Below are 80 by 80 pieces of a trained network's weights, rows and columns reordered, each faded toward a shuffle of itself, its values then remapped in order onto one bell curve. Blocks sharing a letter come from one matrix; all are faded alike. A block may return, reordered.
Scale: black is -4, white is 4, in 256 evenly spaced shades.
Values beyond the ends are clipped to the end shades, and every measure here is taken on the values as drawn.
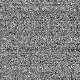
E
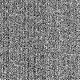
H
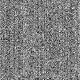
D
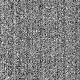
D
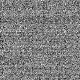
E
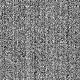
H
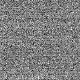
E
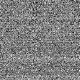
E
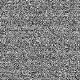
E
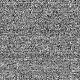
E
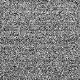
E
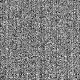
D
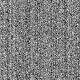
H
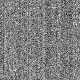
D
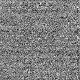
E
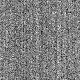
H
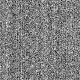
D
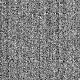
H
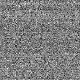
E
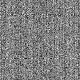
D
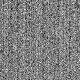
H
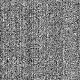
H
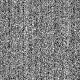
H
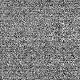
E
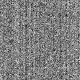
H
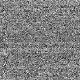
E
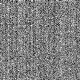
H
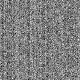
H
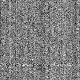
H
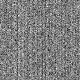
H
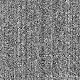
H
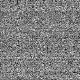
E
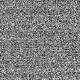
E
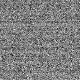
E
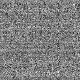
E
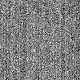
D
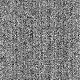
D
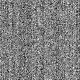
D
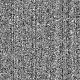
H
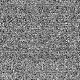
E
